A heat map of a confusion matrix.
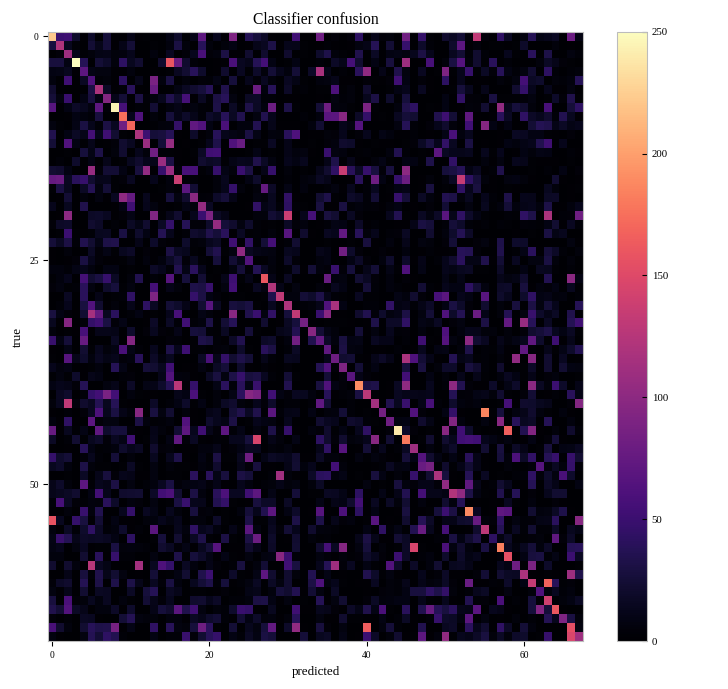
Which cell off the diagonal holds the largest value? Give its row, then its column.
42, 55
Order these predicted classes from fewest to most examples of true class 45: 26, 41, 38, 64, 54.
38, 64, 54, 41, 26
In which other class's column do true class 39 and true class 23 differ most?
16
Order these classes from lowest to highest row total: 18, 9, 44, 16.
18, 16, 9, 44
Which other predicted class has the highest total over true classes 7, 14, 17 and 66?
40
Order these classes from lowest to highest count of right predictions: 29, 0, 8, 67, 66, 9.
67, 29, 66, 9, 0, 8
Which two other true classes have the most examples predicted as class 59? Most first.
36, 47
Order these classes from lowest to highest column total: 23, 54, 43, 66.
43, 54, 23, 66
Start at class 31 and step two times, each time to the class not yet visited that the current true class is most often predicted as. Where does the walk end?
13
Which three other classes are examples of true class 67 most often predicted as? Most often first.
66, 50, 47
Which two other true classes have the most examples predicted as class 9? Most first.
18, 10
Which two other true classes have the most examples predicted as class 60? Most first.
32, 35
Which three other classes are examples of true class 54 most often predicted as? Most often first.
0, 67, 41
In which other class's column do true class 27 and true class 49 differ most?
29
